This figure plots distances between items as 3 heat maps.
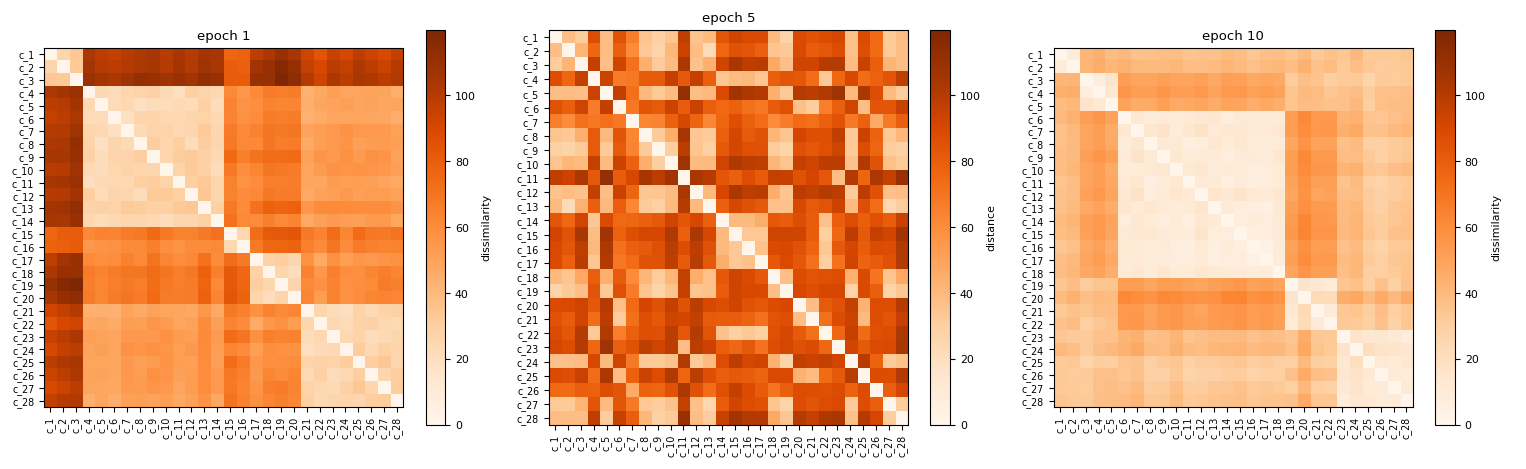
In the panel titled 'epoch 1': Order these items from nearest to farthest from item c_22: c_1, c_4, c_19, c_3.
c_4, c_19, c_1, c_3
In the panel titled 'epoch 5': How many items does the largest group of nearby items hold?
14
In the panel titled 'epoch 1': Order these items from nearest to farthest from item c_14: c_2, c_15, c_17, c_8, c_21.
c_8, c_21, c_17, c_15, c_2
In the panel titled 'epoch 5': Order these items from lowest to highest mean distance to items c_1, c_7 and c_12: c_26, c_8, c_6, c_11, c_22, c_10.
c_8, c_10, c_26, c_6, c_22, c_11
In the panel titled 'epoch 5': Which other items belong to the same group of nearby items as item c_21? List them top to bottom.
c_6, c_20, c_25
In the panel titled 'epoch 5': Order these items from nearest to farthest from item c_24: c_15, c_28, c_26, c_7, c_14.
c_28, c_7, c_26, c_14, c_15
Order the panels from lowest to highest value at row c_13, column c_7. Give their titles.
epoch 10, epoch 1, epoch 5
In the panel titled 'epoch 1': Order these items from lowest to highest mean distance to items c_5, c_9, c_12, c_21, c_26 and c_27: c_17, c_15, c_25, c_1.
c_25, c_17, c_15, c_1
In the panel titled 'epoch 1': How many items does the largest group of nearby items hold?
11
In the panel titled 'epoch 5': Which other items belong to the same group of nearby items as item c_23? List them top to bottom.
c_11
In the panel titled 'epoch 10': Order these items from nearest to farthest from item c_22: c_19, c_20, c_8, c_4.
c_19, c_20, c_4, c_8
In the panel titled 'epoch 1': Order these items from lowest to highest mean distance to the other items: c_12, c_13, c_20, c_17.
c_12, c_13, c_17, c_20
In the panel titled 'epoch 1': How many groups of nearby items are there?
5
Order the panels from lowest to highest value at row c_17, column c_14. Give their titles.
epoch 10, epoch 5, epoch 1
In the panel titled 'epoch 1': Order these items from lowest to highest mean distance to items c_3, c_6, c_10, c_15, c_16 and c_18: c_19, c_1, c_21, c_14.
c_14, c_21, c_19, c_1
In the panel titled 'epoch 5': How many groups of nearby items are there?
5
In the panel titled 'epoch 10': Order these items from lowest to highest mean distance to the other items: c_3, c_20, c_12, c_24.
c_12, c_24, c_3, c_20
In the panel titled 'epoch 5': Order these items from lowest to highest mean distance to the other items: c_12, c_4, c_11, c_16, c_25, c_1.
c_1, c_12, c_4, c_16, c_25, c_11
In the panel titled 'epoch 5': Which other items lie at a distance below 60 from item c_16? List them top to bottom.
c_4, c_14, c_15, c_17, c_22
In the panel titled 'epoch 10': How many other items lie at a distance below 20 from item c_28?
5
